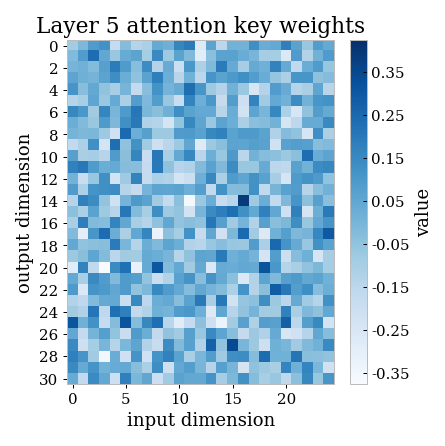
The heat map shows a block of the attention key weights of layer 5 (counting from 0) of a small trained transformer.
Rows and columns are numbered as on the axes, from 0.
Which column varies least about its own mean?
23
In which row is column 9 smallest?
7
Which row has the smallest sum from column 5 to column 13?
9
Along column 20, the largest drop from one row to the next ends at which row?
26
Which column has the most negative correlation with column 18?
3
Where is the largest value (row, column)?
14, 16
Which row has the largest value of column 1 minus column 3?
20
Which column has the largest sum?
2
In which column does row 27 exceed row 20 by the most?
13
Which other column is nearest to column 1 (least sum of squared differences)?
18
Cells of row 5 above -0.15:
22
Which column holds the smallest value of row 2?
10
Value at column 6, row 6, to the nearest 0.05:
0.2
